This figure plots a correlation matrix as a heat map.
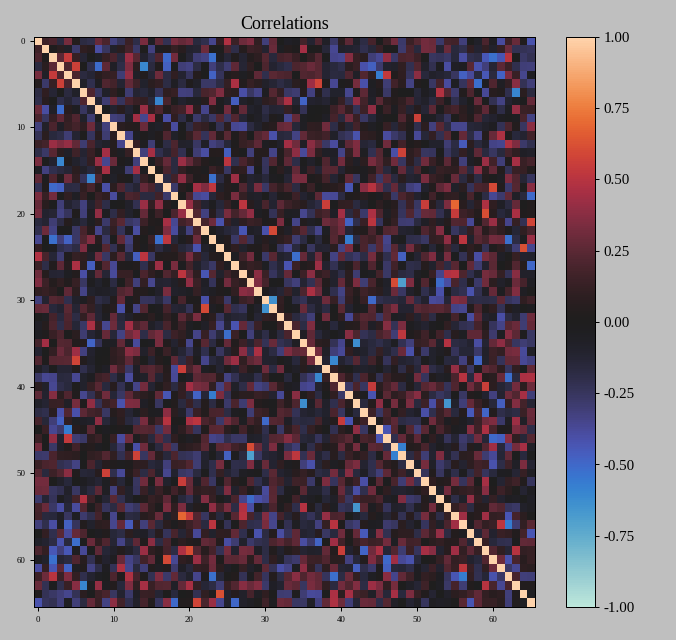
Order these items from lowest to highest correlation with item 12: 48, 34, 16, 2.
16, 48, 34, 2
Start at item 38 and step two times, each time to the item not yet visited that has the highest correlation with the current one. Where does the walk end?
55
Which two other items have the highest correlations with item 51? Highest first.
19, 59
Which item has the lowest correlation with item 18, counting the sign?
65
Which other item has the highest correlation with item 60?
17
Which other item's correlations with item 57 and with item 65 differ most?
21
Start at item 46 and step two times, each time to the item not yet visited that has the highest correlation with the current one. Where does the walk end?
2
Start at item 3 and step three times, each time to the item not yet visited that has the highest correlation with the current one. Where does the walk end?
26
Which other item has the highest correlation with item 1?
35
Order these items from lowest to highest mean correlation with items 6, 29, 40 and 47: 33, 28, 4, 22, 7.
33, 4, 7, 22, 28
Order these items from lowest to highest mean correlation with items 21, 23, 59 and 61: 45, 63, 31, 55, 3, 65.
3, 31, 63, 45, 55, 65
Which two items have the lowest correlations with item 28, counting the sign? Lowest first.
48, 53
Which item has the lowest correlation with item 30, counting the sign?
31
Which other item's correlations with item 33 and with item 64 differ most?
24
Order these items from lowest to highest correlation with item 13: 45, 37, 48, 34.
37, 45, 34, 48
